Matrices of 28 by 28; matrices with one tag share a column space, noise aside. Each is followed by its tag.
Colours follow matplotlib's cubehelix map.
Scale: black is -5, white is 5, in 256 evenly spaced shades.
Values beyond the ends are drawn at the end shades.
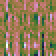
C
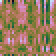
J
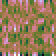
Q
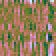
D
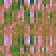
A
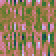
D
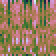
J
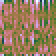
J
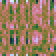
J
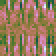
A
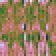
D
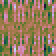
A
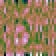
Q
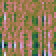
C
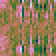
A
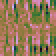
A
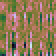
C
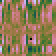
A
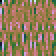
D
